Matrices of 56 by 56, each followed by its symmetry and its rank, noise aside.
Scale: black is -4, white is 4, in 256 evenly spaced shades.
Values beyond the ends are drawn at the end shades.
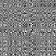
no symmetry, rank four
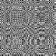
antisymmetric, rank four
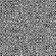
symmetric, rank five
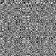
no symmetry, rank four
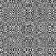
antisymmetric, rank four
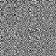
no symmetry, rank four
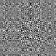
antisymmetric, rank four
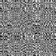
antisymmetric, rank four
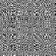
antisymmetric, rank four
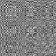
symmetric, rank three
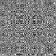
no symmetry, rank three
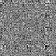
symmetric, rank five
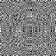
no symmetry, rank five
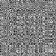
no symmetry, rank four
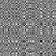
symmetric, rank three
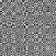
symmetric, rank three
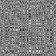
antisymmetric, rank four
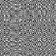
symmetric, rank three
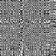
no symmetry, rank three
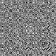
symmetric, rank five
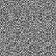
no symmetry, rank five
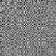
symmetric, rank three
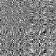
no symmetry, rank five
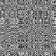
no symmetry, rank five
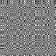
no symmetry, rank three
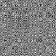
symmetric, rank five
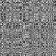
no symmetry, rank three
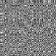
no symmetry, rank four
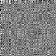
no symmetry, rank four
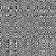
no symmetry, rank three
